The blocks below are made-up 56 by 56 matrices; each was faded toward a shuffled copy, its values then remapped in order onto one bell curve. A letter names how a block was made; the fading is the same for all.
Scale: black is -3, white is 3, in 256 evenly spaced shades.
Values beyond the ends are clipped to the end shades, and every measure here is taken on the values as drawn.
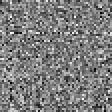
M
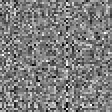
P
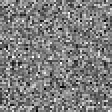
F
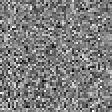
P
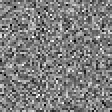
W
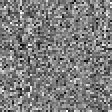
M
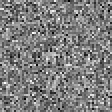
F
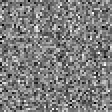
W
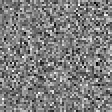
F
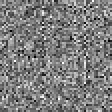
P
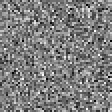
F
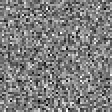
W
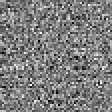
F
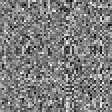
P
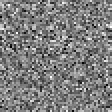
F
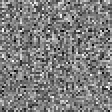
M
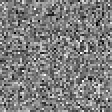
F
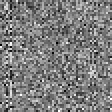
P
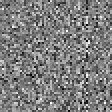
P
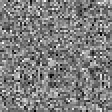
W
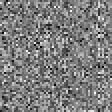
P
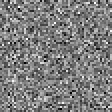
W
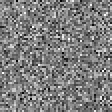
W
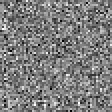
W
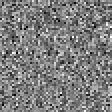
W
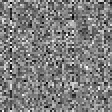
P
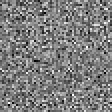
W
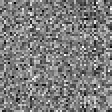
P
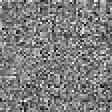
F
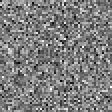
F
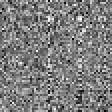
P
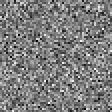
F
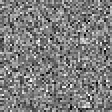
W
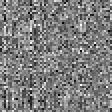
P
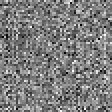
P
